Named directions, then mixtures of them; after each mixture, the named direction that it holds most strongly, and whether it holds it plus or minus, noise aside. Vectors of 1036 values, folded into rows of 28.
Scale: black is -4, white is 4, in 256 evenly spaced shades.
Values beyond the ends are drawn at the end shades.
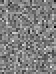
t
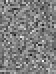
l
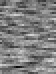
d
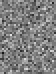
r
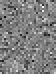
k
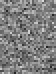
t, minus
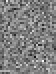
l, plus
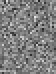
l, plus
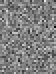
t, plus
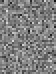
t, plus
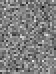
l, plus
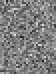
l, minus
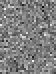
k, minus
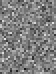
r, minus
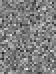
r, plus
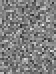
r, plus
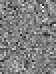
k, plus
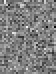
t, plus
